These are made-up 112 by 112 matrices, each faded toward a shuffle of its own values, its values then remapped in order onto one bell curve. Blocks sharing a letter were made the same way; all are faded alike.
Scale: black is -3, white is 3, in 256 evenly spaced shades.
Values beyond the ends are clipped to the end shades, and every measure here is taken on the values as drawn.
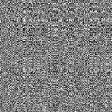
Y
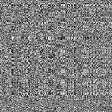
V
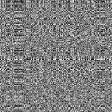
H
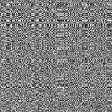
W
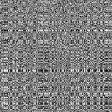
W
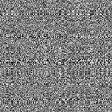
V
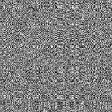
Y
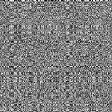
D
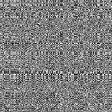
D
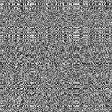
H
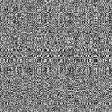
Y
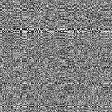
H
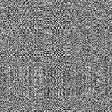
Y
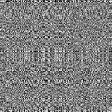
H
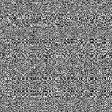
V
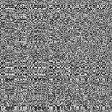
H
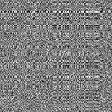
W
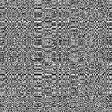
W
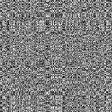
Y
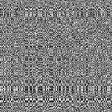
W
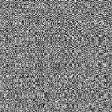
Y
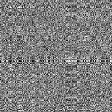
D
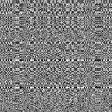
W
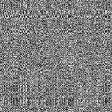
Y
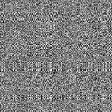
V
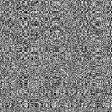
Y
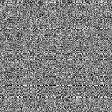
V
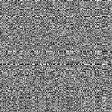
H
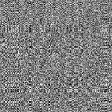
Y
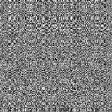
Y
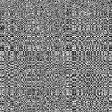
W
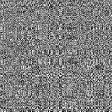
Y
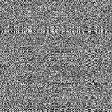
V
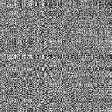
Y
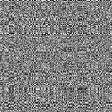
H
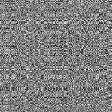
D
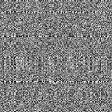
V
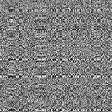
H
